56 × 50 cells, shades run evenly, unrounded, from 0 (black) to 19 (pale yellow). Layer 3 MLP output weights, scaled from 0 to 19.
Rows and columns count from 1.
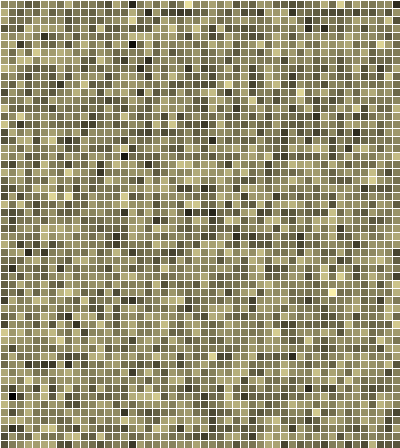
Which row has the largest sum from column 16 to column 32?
22
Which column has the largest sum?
6
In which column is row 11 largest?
29
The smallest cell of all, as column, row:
2, 50
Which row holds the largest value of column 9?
25
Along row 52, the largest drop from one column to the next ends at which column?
41
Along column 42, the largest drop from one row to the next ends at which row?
38
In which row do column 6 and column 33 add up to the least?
5
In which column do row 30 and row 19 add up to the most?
46
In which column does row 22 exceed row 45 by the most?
9
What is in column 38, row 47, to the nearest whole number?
11
